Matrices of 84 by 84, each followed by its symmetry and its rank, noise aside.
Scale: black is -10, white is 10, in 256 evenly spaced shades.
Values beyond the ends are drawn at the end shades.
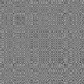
symmetric, rank four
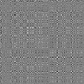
symmetric, rank three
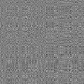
no symmetry, rank five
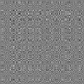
no symmetry, rank three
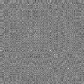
symmetric, rank five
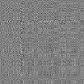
no symmetry, rank four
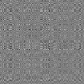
no symmetry, rank three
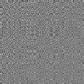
antisymmetric, rank four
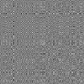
symmetric, rank four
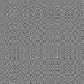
symmetric, rank three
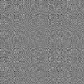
no symmetry, rank five
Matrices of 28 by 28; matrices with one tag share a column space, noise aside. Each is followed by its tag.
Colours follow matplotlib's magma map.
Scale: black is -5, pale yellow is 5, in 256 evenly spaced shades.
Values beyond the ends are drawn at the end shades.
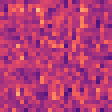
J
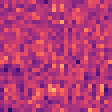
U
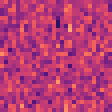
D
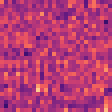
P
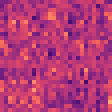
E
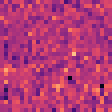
U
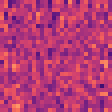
P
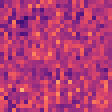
E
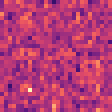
P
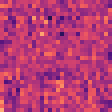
E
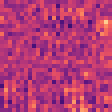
E
